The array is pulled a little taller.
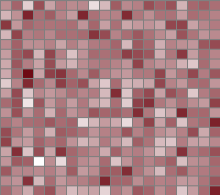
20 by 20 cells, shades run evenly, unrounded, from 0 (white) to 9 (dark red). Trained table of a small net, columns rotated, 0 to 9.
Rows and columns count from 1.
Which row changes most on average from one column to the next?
10
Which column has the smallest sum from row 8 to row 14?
12
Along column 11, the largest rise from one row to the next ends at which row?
18
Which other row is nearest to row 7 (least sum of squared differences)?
5
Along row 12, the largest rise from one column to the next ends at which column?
17
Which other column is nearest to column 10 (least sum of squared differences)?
9
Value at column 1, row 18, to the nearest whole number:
6
